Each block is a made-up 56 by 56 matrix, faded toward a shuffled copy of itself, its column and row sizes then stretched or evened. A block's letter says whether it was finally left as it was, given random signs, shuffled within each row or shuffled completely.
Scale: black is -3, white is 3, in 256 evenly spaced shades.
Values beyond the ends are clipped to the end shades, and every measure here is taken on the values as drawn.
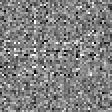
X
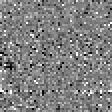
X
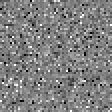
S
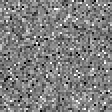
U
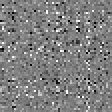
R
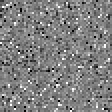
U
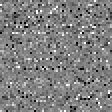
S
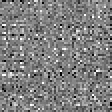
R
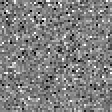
U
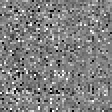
X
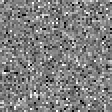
U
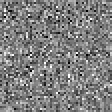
X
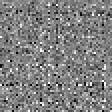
X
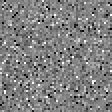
U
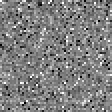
U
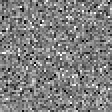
U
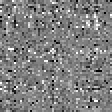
R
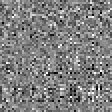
R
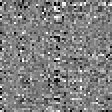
R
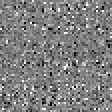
X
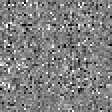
X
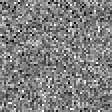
U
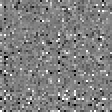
R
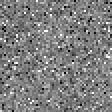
U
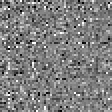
X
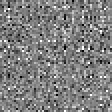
R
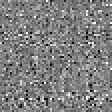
R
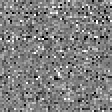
S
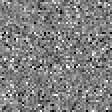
S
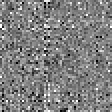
R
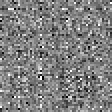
R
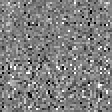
R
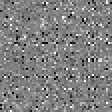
R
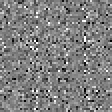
R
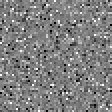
U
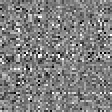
R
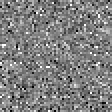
S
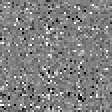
X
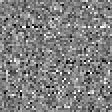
S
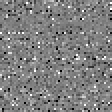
S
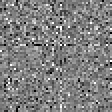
R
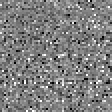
S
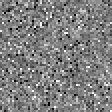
U
